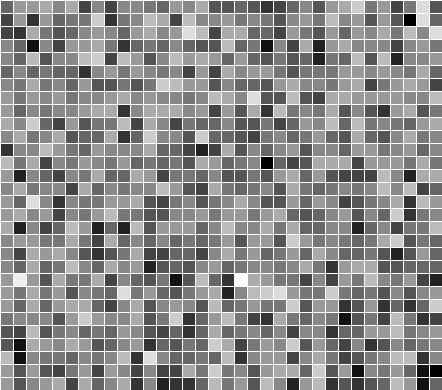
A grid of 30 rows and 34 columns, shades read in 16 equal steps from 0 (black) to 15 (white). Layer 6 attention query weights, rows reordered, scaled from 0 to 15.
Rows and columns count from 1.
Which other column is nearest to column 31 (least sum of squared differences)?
9
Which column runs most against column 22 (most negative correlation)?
30
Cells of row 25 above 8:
9
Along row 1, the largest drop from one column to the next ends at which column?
34
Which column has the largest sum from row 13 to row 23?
3
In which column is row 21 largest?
6
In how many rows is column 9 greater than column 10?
11
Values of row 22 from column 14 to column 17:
1 5 11 6
